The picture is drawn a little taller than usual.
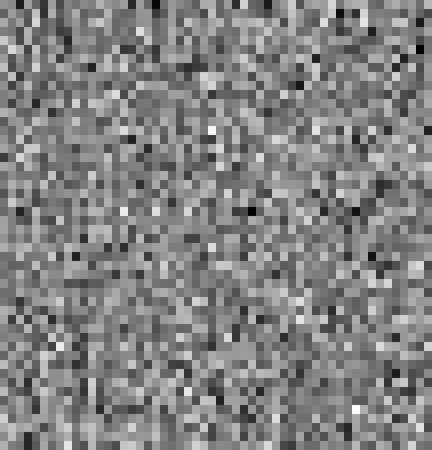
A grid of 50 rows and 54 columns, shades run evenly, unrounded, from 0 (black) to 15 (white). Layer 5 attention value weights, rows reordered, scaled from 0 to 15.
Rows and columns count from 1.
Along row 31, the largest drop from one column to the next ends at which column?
48
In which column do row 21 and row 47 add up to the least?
50
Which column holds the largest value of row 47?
35
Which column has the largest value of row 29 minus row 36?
7
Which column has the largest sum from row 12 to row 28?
12
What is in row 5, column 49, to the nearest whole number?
10
